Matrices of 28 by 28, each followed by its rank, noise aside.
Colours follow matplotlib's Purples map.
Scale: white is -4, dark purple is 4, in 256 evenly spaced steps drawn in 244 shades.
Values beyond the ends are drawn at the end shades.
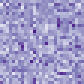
six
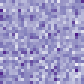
six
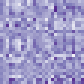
three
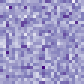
six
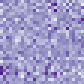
five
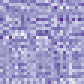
five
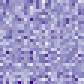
four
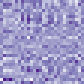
three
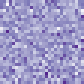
six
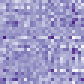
four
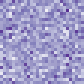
five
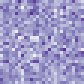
six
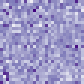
six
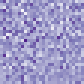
five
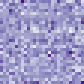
six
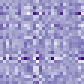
three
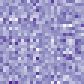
five
